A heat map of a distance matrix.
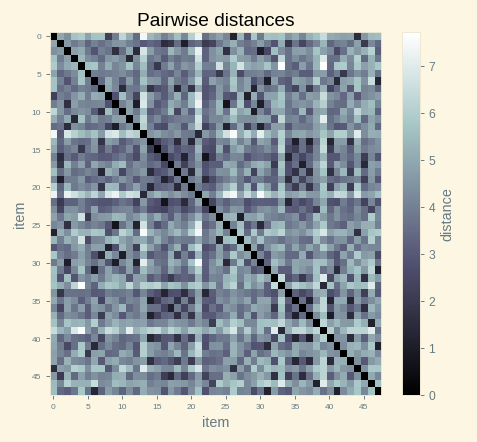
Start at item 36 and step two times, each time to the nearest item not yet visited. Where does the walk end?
45
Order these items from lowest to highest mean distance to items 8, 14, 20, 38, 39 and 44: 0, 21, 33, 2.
0, 2, 33, 21
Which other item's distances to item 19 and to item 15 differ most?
4
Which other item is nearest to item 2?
30
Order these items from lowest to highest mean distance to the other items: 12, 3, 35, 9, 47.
12, 35, 47, 9, 3
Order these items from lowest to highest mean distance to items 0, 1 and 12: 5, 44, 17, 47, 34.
34, 44, 17, 5, 47
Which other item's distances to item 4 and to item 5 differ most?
24
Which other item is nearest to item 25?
9
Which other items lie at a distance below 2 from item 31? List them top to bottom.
6, 41, 47
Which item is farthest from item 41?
21
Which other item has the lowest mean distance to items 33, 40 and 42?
5
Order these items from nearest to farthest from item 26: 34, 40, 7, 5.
34, 40, 5, 7
